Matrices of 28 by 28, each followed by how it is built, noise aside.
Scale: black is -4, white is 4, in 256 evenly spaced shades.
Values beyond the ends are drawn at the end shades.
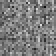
blocks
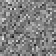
Hankel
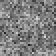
smooth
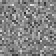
repeating columns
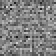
blocks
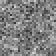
smooth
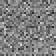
repeating columns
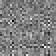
low rank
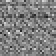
repeating columns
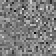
upper triangular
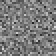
repeating columns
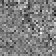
upper triangular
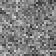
smooth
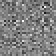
low rank
